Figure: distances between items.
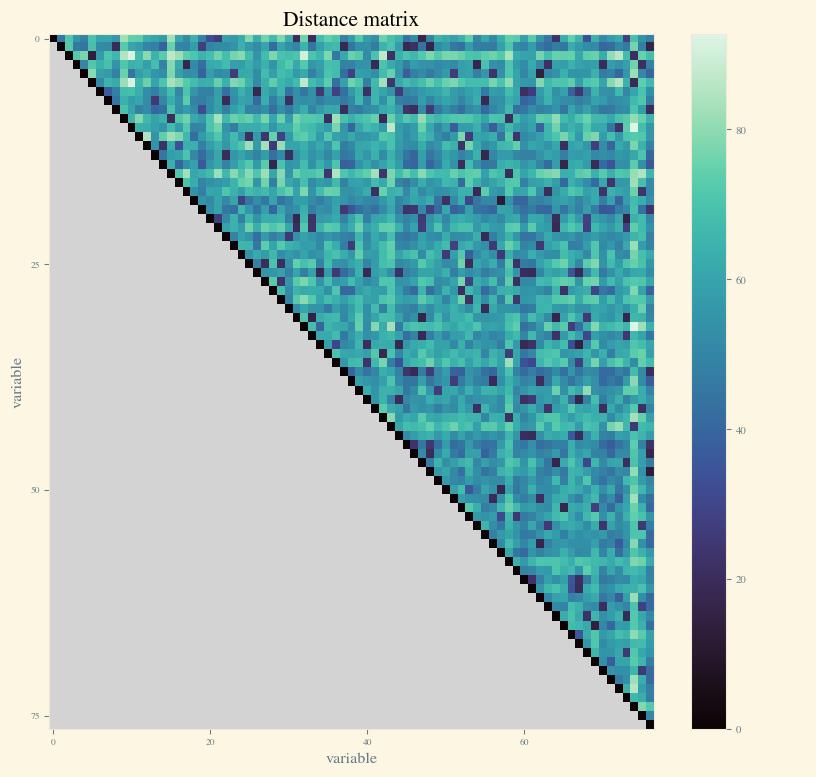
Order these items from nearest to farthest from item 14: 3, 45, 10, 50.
45, 3, 10, 50
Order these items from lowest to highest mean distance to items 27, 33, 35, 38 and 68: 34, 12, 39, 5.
34, 12, 39, 5
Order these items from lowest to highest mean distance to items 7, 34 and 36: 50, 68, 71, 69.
68, 71, 50, 69
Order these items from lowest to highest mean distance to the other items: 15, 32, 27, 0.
0, 27, 32, 15
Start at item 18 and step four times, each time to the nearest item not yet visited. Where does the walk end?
53
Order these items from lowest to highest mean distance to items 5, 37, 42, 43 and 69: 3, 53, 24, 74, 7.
74, 7, 3, 53, 24
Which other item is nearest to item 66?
32
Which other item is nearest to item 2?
5
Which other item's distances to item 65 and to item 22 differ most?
69
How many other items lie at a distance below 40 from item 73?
8
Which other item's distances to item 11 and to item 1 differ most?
48
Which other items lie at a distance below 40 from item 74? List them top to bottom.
2, 5, 43
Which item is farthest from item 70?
15
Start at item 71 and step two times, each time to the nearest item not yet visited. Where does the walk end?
12
